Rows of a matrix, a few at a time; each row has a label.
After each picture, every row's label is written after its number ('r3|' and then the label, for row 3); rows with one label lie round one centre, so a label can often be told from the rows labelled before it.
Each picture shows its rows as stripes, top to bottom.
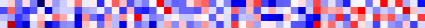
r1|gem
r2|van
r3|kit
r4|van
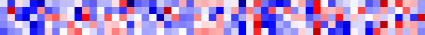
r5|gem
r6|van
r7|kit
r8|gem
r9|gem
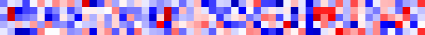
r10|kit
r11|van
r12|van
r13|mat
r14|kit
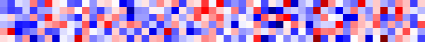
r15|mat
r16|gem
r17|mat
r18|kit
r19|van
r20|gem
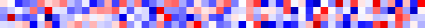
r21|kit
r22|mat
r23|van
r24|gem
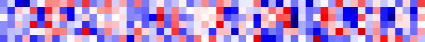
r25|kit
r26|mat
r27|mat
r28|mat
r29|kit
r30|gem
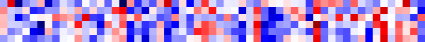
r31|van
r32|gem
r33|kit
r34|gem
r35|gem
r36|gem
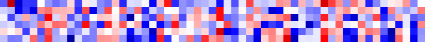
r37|van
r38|kit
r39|mat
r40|kit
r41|mat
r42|mat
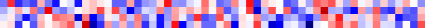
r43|van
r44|mat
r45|kit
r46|kit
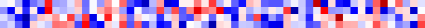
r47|gem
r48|mat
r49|kit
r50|kit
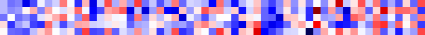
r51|kit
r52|gem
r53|kit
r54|gem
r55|kit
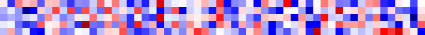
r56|mat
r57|kit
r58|mat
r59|kit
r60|gem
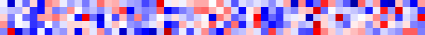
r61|mat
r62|gem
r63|kit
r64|gem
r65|van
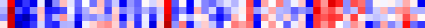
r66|van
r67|van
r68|van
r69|van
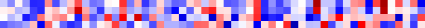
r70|gem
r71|gem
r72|kit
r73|mat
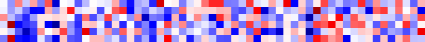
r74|mat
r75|gem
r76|kit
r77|van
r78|kit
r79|van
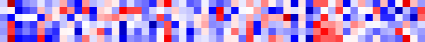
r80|van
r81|kit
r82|mat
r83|van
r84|van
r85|van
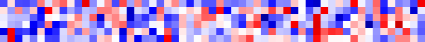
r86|kit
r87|mat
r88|gem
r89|gem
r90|van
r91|van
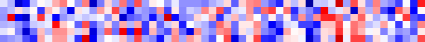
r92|kit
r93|mat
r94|van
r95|kit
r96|kit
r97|kit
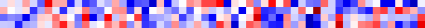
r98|mat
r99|gem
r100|kit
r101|kit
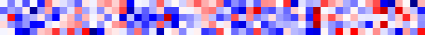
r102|mat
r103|gem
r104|van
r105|gem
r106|kit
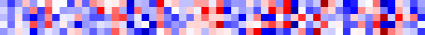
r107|mat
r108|mat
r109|gem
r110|mat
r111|gem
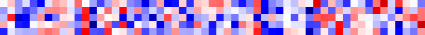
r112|gem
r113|kit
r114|van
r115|kit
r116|kit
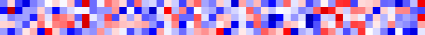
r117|kit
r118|van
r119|kit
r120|kit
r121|mat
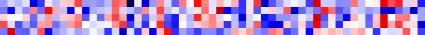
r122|gem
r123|mat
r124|gem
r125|gem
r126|van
